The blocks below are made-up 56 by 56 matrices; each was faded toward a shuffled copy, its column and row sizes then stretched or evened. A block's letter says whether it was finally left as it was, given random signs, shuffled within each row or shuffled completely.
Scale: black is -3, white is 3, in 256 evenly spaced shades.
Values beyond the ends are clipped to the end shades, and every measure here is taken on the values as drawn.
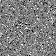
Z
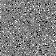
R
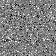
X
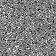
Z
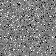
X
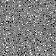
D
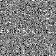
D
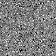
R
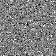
X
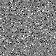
X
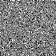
X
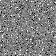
Z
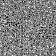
X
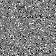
X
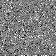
X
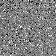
X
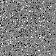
R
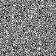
R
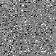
D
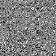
D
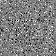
R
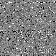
X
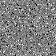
X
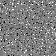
X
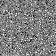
Z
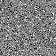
Z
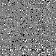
R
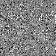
R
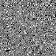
R
